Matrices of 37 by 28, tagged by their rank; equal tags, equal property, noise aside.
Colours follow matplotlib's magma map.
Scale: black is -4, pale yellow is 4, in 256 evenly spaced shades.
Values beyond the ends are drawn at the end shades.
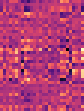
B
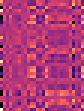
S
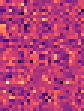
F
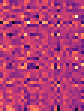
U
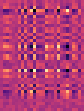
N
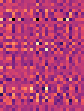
B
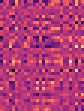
B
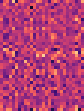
F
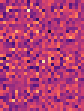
F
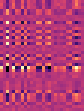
N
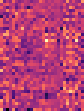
F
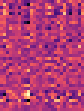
U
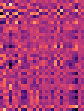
B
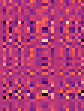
S
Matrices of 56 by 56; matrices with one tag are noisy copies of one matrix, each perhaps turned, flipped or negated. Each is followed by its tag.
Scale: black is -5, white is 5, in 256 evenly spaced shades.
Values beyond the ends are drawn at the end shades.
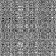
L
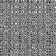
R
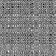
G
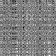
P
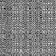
G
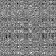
L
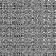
R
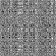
L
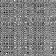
G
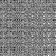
R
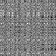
P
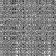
P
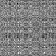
L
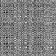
G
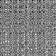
R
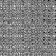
R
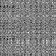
P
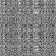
L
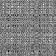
G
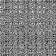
R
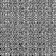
R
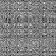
L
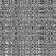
P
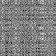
P
